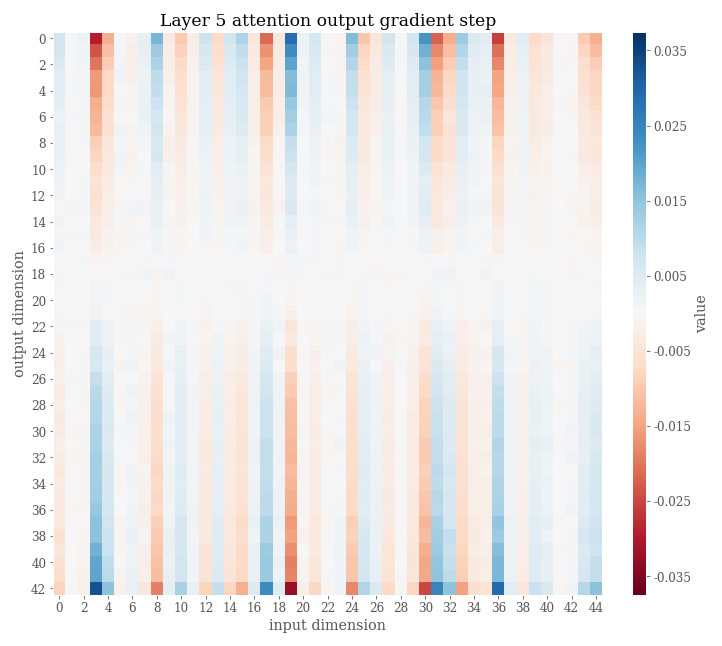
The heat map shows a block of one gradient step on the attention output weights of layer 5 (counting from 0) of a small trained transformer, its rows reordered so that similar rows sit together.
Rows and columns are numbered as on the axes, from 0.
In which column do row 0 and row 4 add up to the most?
19
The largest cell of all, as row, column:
42, 3
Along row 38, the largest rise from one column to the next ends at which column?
31
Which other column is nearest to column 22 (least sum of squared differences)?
1
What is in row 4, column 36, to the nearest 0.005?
-0.015
